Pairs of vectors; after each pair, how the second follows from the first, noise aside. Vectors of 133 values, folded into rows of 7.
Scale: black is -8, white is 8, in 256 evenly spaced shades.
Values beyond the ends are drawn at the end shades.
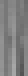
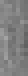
wrapped around, negated, shrunk.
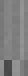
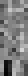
scaled up.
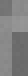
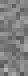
shuffled.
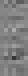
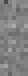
wrapped around, negated, partly zeroed.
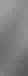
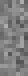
shuffled.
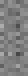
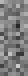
scaled up.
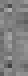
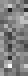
negated, scaled up.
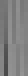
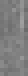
wrapped around, negated, shrunk.
